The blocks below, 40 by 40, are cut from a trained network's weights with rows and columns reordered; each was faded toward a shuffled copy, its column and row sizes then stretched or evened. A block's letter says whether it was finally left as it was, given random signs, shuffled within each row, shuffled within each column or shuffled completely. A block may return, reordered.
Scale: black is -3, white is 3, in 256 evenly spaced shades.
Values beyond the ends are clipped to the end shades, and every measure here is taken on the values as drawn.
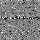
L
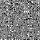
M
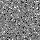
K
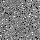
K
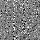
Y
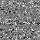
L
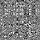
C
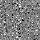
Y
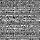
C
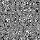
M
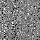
Y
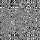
C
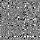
M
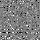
L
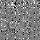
C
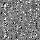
Y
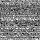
L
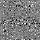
M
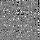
M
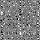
C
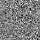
M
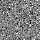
Y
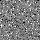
K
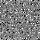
L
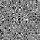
C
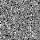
Y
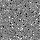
K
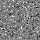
L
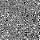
M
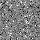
K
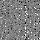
Y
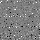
L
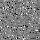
L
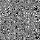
M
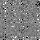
M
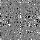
M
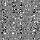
M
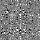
C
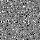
L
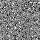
K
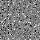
Y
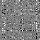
C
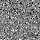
L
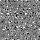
L
